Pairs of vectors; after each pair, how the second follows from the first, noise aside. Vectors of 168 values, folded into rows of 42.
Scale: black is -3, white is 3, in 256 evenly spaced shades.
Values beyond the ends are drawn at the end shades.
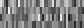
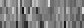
reversed, negated, partly zeroed.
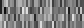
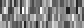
sign-scrambled.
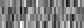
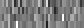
reversed, negated, partly zeroed.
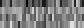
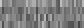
negated, shrunk.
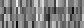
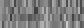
reversed, shrunk.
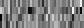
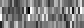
sign-scrambled.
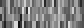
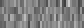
reversed, shrunk.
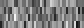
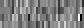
wrapped around, partly zeroed.
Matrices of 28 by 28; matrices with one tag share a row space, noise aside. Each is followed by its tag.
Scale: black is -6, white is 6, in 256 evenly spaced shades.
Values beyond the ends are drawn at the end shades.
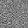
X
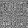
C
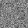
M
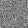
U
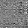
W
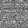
W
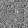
M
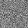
U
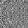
X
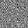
M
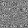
U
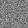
M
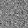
M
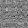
W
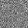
U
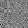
X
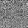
C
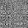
C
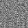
M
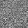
C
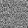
C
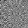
X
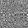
C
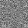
U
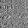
X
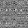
W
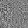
X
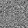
M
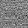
W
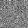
M
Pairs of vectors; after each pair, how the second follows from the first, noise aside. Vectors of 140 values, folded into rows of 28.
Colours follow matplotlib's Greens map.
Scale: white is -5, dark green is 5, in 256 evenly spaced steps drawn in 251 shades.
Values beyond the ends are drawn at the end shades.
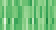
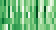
wrapped around, negated, scaled up.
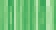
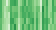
reversed.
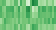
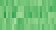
wrapped around, negated, shrunk.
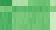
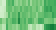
reversed.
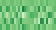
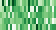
wrapped around, negated, scaled up.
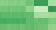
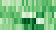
wrapped around, negated, scaled up.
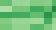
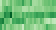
reversed.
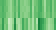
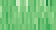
wrapped around, partly zeroed.
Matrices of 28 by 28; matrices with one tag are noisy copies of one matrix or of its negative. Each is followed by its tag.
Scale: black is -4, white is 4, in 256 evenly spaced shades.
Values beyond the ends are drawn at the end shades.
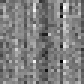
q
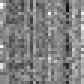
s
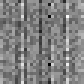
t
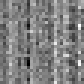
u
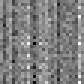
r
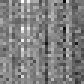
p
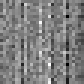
t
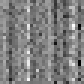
u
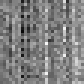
p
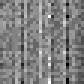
t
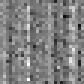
u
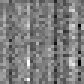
u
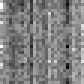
s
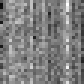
s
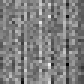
t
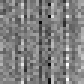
t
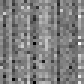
r
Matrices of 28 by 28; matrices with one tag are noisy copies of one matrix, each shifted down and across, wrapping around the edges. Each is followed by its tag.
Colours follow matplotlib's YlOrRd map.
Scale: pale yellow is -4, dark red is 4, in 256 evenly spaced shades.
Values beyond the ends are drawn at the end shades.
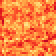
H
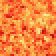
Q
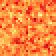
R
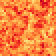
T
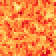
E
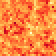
T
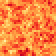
T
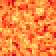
E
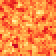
E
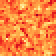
E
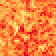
Q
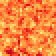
R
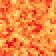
T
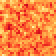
R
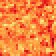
H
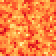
T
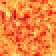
Q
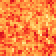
Q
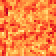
H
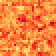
R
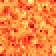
E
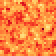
E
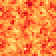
T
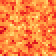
T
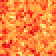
T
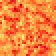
T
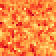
R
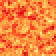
E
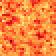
T
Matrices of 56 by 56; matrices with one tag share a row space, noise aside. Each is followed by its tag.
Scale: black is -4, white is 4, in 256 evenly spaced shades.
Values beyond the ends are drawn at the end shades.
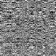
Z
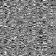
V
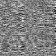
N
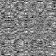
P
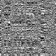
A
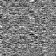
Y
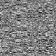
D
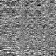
Z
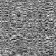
D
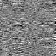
N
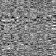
P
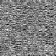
D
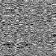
P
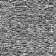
D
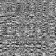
Z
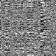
A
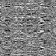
A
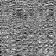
D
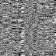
N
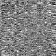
P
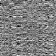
D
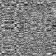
P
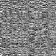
Y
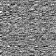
Y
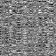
D
